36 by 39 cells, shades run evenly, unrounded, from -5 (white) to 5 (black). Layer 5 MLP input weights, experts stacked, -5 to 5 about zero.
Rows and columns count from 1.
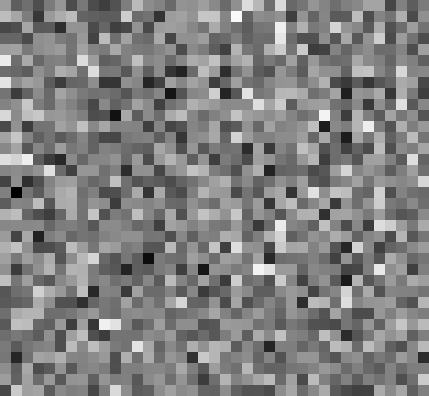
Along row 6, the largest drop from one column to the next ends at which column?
8
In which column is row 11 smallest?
30
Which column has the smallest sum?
26
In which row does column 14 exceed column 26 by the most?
3
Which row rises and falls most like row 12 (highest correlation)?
7
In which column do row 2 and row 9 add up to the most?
32
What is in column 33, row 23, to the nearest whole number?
-3
